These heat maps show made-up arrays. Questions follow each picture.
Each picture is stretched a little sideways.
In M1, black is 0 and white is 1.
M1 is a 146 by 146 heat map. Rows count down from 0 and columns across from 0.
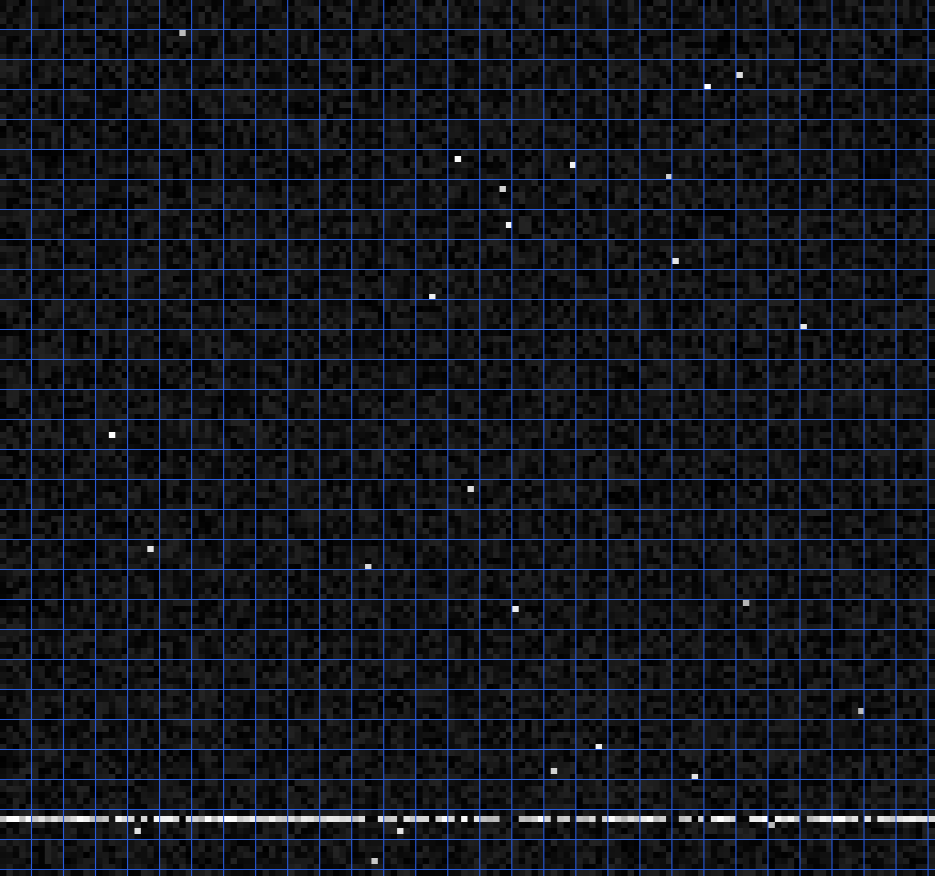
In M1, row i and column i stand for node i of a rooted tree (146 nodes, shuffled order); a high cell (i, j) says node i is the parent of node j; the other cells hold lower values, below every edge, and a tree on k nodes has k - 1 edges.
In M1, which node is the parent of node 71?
26
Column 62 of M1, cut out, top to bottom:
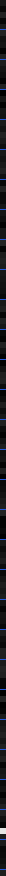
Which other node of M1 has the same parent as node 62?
21
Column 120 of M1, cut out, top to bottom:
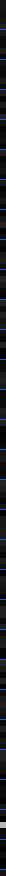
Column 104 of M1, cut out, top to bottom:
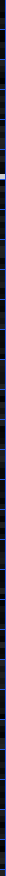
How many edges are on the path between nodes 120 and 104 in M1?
4
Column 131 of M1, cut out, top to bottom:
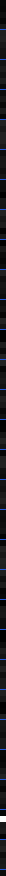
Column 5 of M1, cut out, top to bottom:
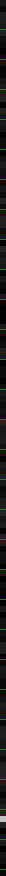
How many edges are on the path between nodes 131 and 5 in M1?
2
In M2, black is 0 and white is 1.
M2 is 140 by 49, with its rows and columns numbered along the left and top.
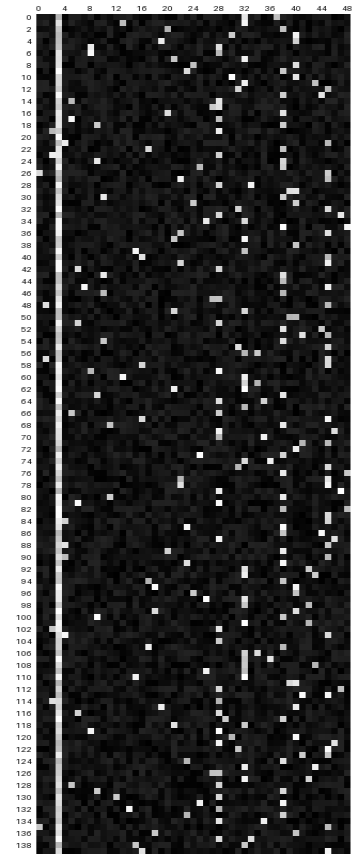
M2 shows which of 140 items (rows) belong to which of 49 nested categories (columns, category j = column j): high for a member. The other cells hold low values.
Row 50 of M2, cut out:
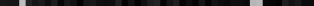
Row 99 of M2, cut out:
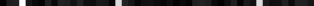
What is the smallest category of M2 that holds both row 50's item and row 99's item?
40
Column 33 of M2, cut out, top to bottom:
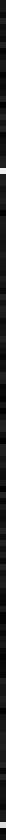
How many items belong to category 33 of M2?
2
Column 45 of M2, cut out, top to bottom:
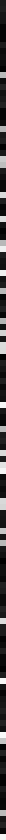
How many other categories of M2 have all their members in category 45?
8
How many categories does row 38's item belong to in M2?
2
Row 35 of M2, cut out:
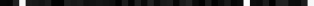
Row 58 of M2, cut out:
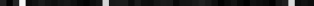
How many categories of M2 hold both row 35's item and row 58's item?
1
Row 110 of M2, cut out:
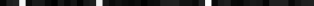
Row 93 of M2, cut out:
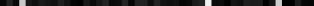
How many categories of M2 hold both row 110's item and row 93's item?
2
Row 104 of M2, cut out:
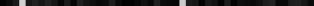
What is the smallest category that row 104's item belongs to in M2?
28
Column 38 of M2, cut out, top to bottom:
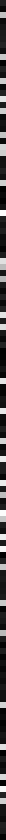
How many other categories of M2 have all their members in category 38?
10
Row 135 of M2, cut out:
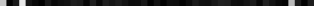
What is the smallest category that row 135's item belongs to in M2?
0
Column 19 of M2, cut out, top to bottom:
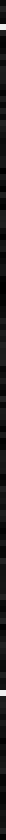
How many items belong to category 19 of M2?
2
